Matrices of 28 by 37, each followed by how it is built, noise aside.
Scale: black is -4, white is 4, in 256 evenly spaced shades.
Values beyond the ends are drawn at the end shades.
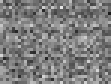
blocks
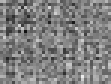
blocks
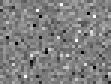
sparse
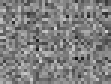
blocks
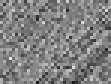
Hankel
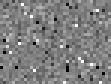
sparse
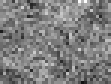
smooth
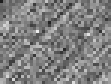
Hankel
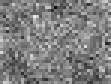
smooth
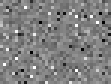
sparse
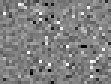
sparse
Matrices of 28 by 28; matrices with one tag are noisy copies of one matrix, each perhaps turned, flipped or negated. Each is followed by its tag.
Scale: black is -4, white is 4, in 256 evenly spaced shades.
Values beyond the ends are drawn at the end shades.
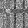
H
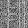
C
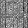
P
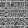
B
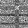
H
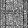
P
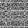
B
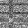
H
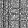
C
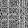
C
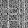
C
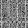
B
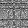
C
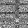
H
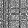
C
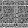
P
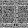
P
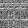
C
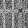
H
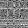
C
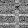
H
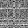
C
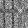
H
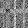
H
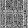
P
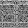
P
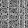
C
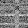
H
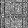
P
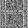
P
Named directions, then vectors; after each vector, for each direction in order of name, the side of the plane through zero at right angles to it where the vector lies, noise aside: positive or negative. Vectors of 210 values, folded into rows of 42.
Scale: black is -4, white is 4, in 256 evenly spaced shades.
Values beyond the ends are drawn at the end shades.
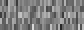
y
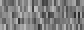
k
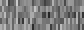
positive, negative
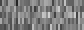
negative, positive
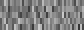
negative, negative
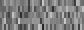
negative, negative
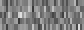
positive, positive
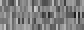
positive, negative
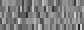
negative, negative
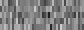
positive, negative
